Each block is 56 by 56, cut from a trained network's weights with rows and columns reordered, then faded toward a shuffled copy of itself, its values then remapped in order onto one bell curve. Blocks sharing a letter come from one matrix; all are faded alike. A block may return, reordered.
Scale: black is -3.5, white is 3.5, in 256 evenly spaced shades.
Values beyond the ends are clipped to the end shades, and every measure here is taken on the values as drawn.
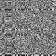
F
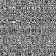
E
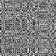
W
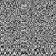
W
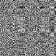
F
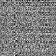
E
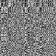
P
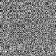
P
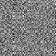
P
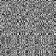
W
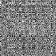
E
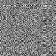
P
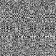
F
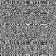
F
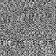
P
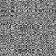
W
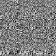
F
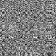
P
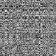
E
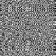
W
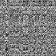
E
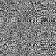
W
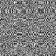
W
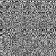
F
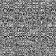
E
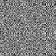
W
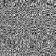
P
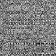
E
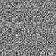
P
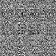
E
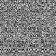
E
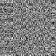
P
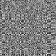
W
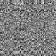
F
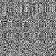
P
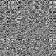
F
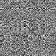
F
